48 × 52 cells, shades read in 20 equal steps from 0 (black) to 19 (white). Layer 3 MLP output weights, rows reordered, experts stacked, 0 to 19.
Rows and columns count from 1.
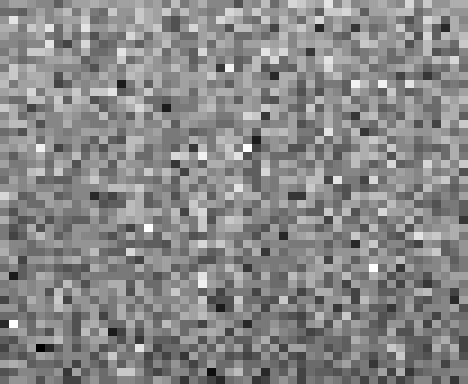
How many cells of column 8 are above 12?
6
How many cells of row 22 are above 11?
15
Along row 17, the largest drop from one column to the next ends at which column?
41
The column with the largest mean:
23
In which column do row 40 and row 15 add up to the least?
40
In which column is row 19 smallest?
22
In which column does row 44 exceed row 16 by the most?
49
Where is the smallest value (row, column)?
44, 5
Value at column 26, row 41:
11
